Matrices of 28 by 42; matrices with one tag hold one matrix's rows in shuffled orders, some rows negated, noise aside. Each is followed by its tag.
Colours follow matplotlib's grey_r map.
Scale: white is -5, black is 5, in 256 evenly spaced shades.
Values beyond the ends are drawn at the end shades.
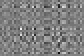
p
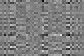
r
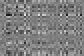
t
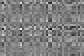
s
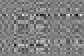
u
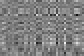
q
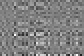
u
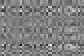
s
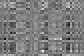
r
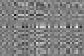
u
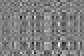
p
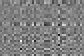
p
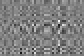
p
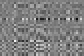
u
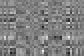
r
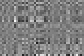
u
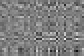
q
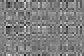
t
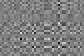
p
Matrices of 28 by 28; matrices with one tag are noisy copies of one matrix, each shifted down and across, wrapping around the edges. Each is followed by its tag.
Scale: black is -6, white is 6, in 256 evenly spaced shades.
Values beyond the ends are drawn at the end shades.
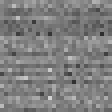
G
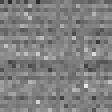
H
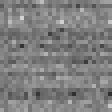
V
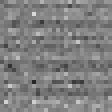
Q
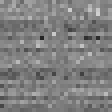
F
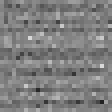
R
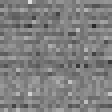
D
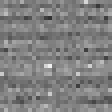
R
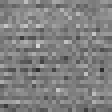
D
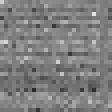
G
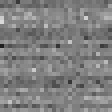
F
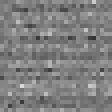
R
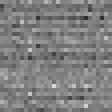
D
